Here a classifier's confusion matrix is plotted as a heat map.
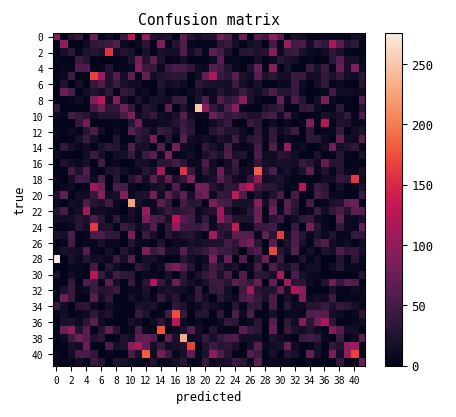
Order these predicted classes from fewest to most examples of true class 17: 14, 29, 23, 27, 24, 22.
23, 24, 29, 22, 14, 27
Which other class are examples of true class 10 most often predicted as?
21
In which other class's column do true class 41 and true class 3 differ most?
11
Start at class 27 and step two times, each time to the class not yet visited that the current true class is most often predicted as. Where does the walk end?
16
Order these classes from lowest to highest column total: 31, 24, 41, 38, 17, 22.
41, 31, 38, 24, 22, 17
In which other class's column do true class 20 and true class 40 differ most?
12
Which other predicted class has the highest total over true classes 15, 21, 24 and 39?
10
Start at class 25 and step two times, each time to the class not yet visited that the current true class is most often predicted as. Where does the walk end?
5
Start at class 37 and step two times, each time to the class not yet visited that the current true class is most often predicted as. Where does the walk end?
31
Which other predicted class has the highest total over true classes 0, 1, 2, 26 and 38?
17
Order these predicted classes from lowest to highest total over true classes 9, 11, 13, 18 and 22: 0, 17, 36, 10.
0, 10, 36, 17
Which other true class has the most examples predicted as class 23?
28
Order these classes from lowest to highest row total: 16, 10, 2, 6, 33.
6, 16, 33, 2, 10
